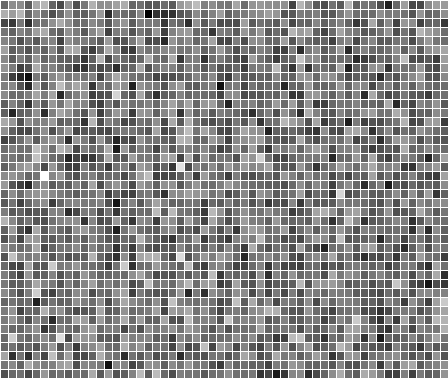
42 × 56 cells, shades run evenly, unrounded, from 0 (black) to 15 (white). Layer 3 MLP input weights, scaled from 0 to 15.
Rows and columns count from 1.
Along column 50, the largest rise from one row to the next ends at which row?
13
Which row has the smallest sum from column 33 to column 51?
30
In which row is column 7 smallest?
36
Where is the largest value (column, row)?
6, 20
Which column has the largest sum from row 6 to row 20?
5
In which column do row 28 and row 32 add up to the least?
54
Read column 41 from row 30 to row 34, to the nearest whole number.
4 5 9 6 8
